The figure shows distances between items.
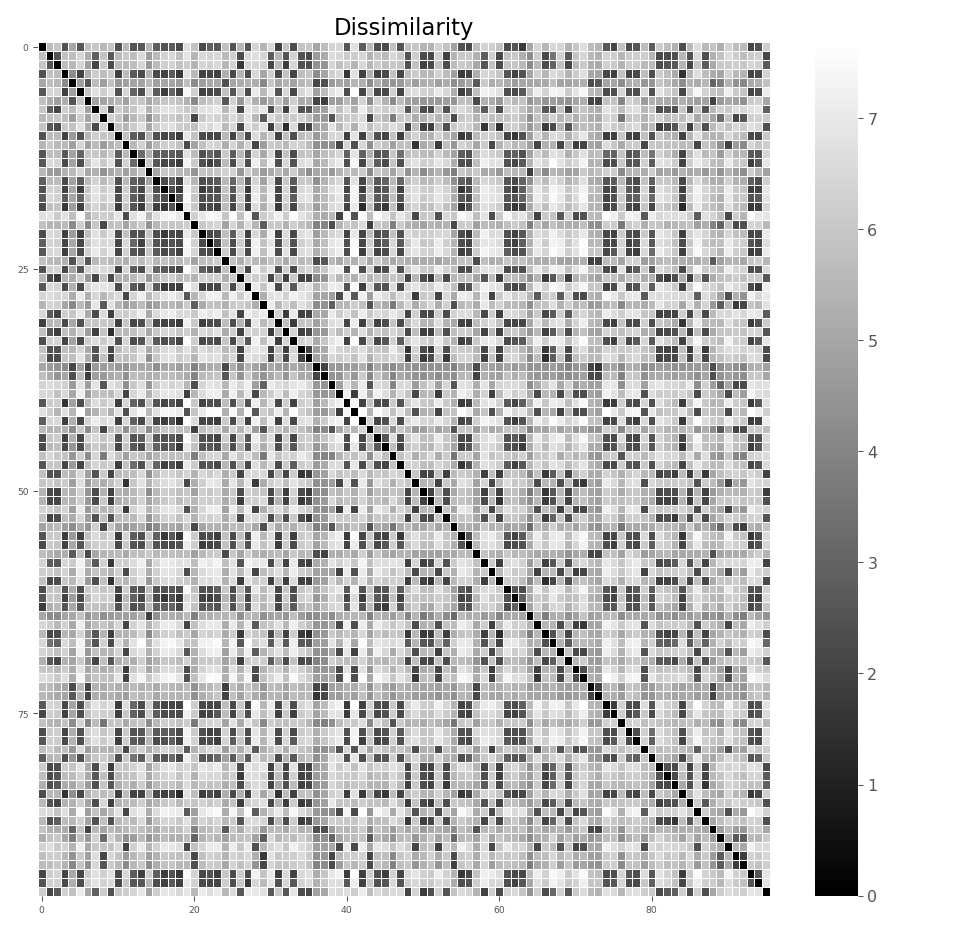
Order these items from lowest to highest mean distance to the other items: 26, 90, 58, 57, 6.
26, 6, 57, 58, 90
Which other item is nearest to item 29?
91
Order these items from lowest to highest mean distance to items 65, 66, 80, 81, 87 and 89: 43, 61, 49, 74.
43, 49, 61, 74
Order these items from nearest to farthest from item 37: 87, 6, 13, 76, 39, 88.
6, 88, 76, 39, 87, 13
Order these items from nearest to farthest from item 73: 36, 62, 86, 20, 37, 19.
36, 37, 20, 86, 62, 19
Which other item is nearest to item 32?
9
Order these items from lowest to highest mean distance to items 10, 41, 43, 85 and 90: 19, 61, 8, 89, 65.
65, 19, 89, 8, 61
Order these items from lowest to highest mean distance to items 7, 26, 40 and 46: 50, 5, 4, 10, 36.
50, 36, 10, 4, 5
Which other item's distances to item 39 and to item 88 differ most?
19
